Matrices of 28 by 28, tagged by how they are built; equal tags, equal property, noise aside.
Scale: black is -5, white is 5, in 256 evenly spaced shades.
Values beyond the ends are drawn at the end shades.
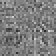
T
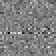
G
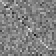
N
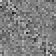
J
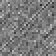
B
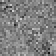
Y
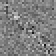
J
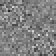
Y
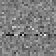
G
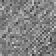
B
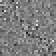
Y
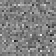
G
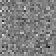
T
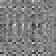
T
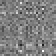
T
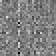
T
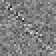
J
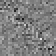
J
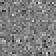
G
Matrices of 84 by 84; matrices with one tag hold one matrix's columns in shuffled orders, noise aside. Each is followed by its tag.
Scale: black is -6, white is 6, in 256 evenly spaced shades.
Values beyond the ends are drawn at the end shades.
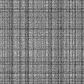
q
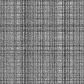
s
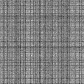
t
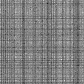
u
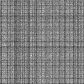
t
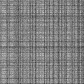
t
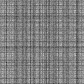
t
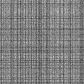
u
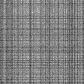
u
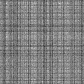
s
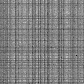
u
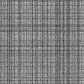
s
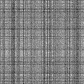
q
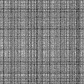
q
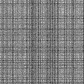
u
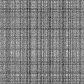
q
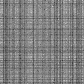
u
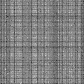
t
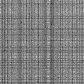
u
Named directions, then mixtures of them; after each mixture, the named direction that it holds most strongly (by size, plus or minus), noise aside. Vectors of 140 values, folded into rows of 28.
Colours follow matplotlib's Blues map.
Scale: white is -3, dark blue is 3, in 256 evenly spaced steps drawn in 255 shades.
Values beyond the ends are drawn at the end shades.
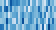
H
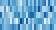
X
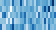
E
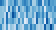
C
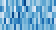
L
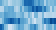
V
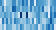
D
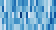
D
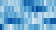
V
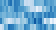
V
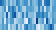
C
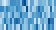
L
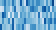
E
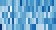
E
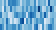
X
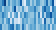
L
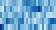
V
